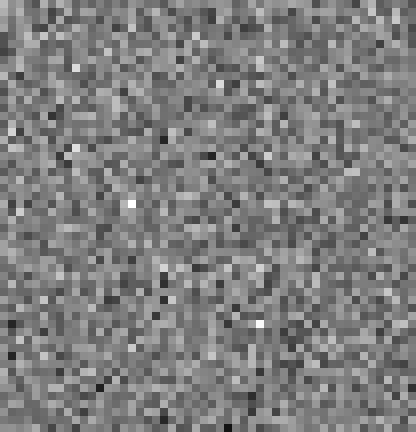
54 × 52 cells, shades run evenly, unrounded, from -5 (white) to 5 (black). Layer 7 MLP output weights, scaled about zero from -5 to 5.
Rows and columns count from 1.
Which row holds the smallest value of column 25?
5
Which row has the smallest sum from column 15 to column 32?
49
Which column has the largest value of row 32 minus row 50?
40
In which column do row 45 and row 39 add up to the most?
2
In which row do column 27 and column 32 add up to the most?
20
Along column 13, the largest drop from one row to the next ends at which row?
50
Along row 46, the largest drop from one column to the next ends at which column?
39
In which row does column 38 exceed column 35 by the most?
28
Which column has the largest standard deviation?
33
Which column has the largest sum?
37
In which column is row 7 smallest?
14
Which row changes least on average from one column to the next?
32
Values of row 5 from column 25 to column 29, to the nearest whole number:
-3 1 0 0 2
